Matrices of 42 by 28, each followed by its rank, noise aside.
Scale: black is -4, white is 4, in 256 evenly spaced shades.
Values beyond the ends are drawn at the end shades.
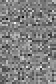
six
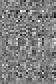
five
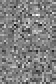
six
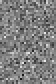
seven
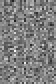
seven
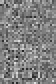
four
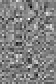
five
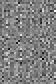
five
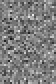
seven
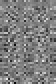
four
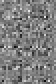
five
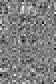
six
